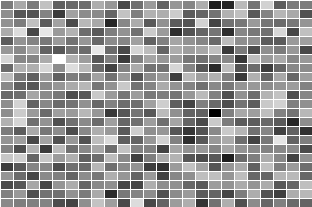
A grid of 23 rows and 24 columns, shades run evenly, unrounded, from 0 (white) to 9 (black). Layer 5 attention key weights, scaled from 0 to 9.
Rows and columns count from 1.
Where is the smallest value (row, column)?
7, 5
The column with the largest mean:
17
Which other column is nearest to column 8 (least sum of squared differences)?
11
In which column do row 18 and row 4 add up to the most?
18
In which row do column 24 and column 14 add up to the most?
15
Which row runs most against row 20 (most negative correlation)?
13
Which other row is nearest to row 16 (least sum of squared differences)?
12
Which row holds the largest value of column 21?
8
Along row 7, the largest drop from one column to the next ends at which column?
20
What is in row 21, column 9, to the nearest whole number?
4
